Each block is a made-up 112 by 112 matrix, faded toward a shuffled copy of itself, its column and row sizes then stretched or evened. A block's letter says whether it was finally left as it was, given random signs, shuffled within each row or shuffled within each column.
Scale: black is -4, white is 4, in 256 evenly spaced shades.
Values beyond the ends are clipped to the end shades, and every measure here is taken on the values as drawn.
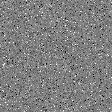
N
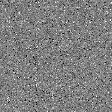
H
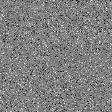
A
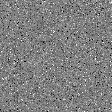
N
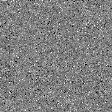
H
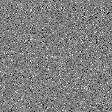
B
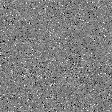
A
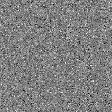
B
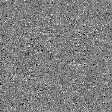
H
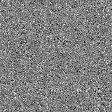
H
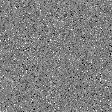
N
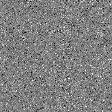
H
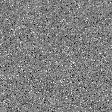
A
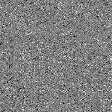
B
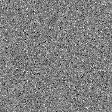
N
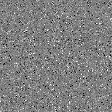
B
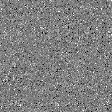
B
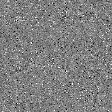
B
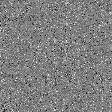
N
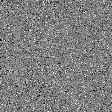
H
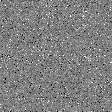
A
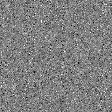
N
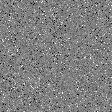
N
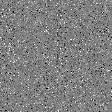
N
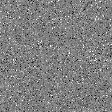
H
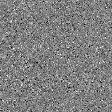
B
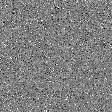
A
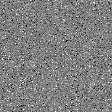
B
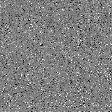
B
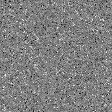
N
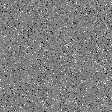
N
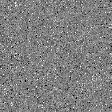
B
